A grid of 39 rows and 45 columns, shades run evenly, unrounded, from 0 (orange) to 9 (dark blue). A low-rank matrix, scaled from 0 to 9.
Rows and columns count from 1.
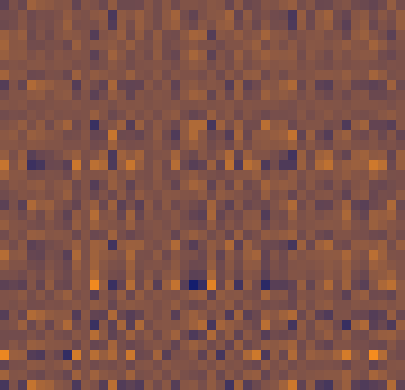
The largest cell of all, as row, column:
29, 22
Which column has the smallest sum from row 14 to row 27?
42
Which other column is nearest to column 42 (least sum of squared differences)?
9
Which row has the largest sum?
39
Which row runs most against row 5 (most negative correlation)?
37
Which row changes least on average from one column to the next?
11
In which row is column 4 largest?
17
